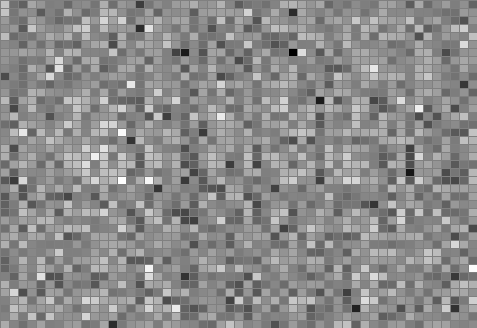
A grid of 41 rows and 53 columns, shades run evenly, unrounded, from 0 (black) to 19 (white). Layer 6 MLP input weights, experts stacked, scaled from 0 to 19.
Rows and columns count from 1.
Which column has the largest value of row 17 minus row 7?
33
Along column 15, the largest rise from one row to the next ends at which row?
11
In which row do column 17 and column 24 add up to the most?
34
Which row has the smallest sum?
25
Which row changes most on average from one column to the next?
23
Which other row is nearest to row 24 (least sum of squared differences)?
41
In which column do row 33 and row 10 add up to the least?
1
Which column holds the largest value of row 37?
2
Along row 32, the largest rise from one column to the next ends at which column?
40
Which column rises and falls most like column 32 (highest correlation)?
47
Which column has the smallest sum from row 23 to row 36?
21
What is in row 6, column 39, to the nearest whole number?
14
